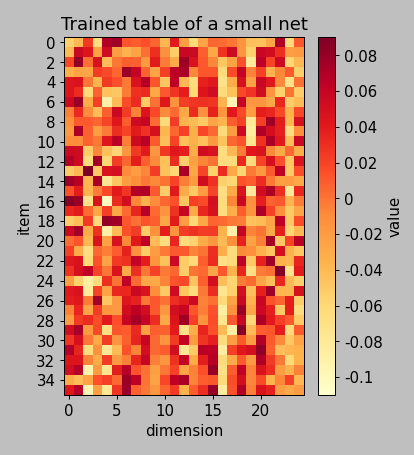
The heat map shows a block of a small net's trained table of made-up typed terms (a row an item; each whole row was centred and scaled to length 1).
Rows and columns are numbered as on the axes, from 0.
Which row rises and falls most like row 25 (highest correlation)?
22
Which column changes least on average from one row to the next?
9
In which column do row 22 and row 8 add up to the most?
21
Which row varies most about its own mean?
31
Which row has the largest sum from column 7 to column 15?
28
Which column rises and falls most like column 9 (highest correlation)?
2
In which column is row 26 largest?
3
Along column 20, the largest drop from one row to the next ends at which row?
18
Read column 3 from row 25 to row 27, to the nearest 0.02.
0.02 0.08 0.02
